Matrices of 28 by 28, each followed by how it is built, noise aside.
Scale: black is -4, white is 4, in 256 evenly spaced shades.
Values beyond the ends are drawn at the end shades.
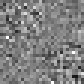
block diagonal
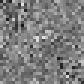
block diagonal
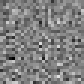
low rank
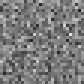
repeating columns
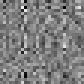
low rank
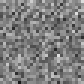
repeating columns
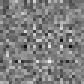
low rank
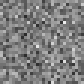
repeating rows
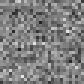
blocks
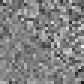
upper triangular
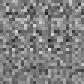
repeating columns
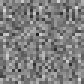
repeating columns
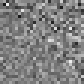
upper triangular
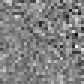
upper triangular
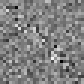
banded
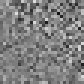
upper triangular
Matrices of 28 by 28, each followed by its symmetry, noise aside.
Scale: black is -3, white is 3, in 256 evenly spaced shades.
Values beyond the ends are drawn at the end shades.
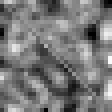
no symmetry.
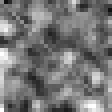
no symmetry.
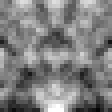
mirrored left to right.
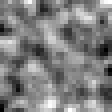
antisymmetric.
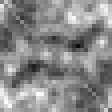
same after a half turn.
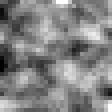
no symmetry.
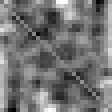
same after a half turn.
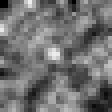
symmetric.
